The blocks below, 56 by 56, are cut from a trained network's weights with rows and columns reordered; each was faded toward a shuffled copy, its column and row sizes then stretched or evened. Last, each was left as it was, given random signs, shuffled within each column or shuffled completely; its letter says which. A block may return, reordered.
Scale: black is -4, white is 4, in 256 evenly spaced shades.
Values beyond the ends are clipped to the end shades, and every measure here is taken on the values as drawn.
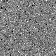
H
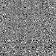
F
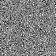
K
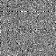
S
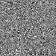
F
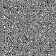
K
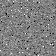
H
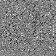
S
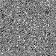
K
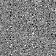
K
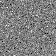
H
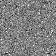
H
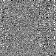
F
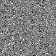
K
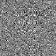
S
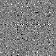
S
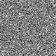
K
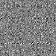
S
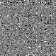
F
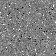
H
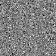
K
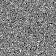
H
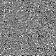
F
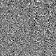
S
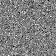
H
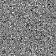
K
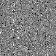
K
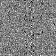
K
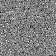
H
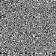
S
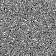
H
